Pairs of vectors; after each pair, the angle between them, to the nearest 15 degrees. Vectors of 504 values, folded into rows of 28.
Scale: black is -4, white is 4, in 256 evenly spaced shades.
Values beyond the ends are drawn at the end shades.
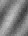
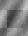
150 degrees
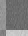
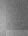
60 degrees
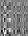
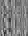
135 degrees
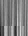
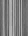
90 degrees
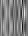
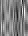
45 degrees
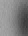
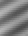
75 degrees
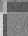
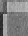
165 degrees
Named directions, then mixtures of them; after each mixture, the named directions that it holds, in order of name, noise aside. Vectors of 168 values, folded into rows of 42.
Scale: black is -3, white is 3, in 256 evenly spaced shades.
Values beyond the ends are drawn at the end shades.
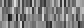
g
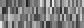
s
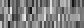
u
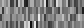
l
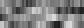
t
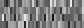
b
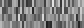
g, s.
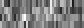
b, t, u.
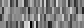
l.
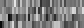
g, s, t.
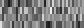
g, s, u.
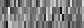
b, s.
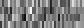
u.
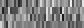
b, s.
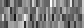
b.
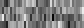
b, t.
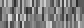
g.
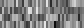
l, t, u.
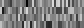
g, l, s.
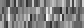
b, s, t.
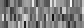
b.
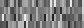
b.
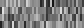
s.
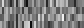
g, l, u.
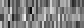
u.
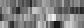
t.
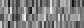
u.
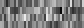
b, s, t.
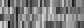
g, t, u.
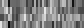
t, u.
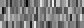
l, s.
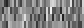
b, s.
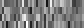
b, l, u.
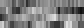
t.
